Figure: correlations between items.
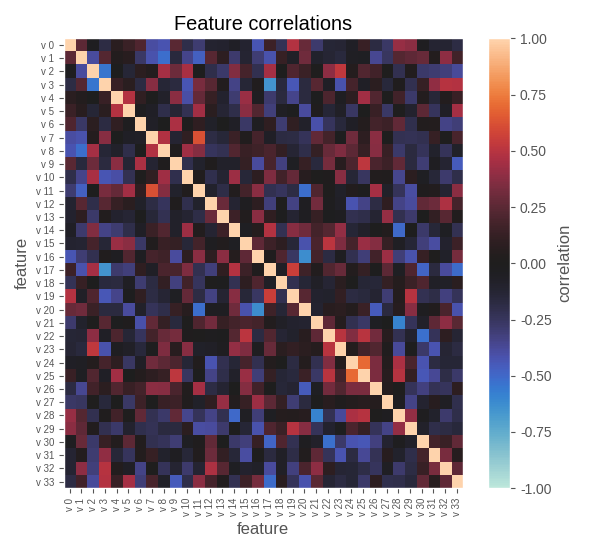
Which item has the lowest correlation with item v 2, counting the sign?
v 3
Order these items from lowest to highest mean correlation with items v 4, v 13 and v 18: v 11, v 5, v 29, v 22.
v 29, v 11, v 22, v 5
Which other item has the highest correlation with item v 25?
v 24
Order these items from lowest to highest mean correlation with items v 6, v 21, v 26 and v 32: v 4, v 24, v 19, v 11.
v 19, v 24, v 4, v 11
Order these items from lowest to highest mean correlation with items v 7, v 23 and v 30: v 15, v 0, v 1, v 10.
v 0, v 1, v 15, v 10
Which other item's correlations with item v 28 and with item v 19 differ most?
v 14
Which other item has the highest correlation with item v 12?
v 32
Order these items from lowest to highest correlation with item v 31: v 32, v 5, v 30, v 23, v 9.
v 23, v 5, v 9, v 30, v 32
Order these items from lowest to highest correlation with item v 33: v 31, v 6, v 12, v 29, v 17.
v 17, v 6, v 29, v 31, v 12
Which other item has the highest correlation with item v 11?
v 7
